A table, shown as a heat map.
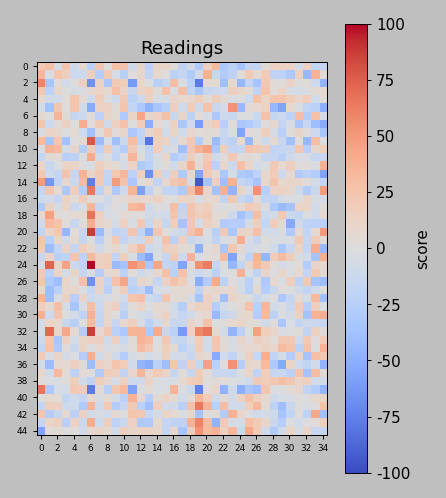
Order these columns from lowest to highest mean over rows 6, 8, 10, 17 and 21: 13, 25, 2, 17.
17, 13, 25, 2
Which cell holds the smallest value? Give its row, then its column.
14, 19
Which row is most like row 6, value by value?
37
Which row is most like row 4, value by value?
38
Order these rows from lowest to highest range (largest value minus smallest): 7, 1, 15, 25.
25, 1, 7, 15
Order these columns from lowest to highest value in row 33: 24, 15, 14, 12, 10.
10, 14, 24, 15, 12
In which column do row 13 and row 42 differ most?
33
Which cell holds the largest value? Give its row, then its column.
24, 6
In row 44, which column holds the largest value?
19
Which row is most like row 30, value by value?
35
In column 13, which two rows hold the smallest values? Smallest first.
9, 13
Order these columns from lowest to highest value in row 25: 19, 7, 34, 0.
7, 19, 34, 0
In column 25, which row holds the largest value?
44
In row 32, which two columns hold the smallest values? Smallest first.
17, 23
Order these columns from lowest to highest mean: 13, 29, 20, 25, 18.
13, 29, 25, 18, 20
